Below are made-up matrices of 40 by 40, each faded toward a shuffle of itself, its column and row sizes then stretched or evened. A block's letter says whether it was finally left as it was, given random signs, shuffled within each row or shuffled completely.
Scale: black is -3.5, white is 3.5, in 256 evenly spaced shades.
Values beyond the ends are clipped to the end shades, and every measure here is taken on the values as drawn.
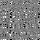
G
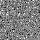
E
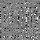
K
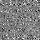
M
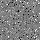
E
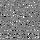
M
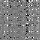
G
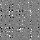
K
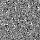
E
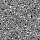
E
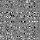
K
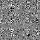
K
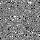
M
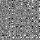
K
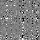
K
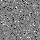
E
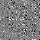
K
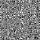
K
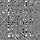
G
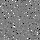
E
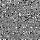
M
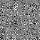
K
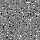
E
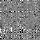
K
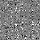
K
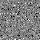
M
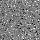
E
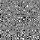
K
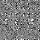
K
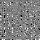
K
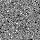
E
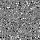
M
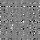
G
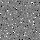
E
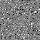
M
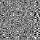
G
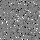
E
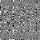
K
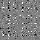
K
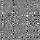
K
